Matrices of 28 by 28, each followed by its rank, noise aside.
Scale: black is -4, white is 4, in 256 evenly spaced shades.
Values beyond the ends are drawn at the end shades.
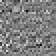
four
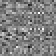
six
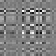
one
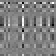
one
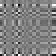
one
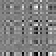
one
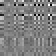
one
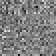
six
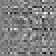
three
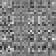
three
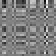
one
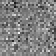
six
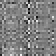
three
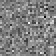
six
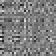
four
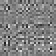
three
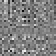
four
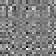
three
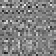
four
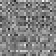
four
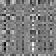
two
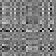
two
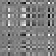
one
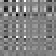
one
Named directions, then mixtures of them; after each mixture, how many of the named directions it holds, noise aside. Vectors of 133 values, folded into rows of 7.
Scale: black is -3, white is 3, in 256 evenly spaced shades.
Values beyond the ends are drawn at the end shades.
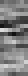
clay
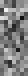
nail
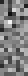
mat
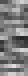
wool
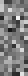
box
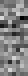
three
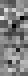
three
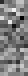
four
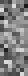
three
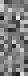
one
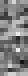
four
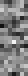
three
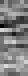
one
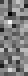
one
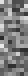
four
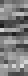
one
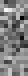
four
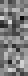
three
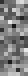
four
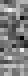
four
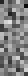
one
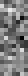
four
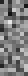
one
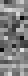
four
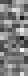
three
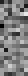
three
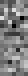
three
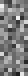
one
